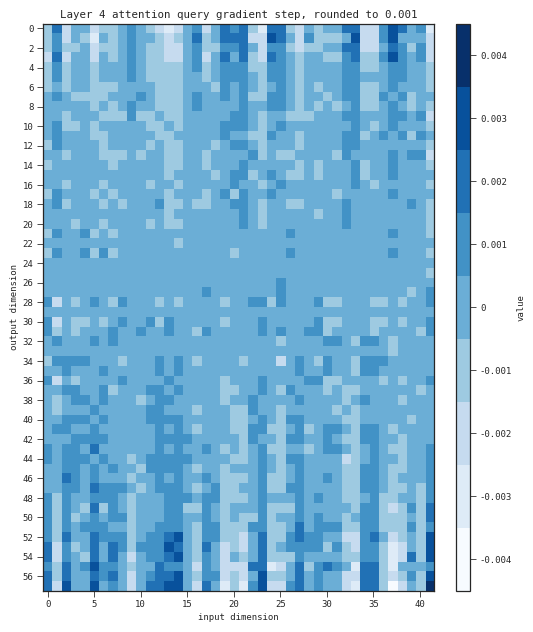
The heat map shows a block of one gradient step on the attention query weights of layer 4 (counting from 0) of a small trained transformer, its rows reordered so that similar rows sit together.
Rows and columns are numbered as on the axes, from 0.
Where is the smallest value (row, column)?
57, 37
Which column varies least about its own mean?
15
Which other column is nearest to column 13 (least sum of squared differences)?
23
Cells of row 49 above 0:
13
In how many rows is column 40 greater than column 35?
15
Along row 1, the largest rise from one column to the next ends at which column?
24
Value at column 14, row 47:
0.001
